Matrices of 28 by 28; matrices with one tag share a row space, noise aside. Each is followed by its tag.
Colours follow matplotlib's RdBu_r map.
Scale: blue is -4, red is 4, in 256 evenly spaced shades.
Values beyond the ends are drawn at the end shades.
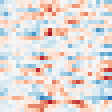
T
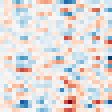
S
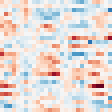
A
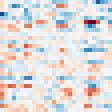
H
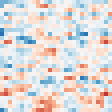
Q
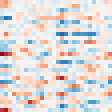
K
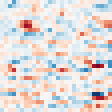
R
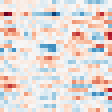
A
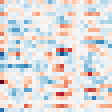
H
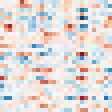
Q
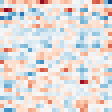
Q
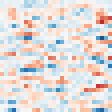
R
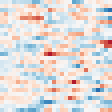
T
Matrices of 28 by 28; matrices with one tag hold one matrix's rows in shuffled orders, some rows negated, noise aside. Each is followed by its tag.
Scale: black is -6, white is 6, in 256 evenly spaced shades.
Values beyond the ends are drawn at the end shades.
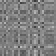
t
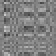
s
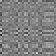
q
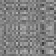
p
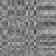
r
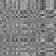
p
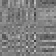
r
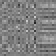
r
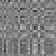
t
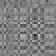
t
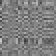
q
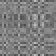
t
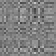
t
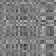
p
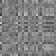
q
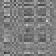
s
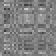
s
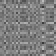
p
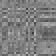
r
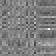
r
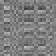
s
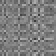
t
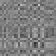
t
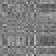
r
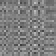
t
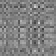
t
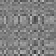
t
